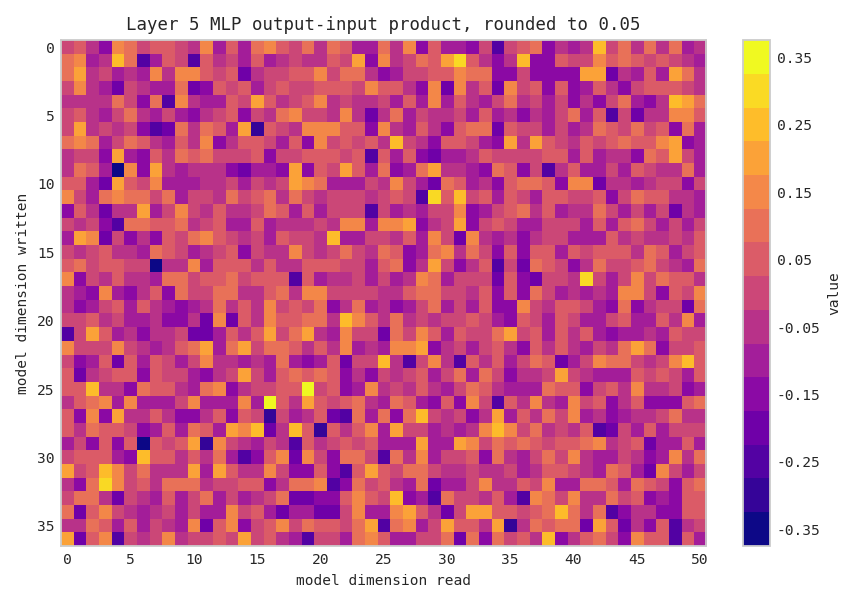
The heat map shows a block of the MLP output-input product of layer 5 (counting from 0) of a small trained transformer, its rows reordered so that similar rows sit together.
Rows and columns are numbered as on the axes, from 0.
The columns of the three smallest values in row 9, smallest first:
4, 38, 14
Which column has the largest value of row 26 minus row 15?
16
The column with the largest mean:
23
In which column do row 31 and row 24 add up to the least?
22
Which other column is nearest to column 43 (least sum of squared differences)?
47
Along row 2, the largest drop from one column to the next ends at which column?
43
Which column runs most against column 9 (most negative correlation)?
40
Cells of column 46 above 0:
12
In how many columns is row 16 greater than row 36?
20
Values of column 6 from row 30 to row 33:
0.25 0.1 0.05 -0.05
